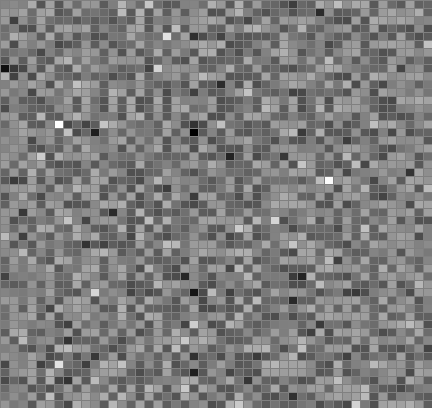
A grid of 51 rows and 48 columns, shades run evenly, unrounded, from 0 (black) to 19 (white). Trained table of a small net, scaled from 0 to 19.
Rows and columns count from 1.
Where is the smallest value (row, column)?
17, 22
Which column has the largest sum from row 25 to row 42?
11
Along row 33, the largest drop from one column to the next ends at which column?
38
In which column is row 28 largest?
31
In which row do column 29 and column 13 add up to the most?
28
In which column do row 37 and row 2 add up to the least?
36
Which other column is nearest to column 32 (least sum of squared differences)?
45
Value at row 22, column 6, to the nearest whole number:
12
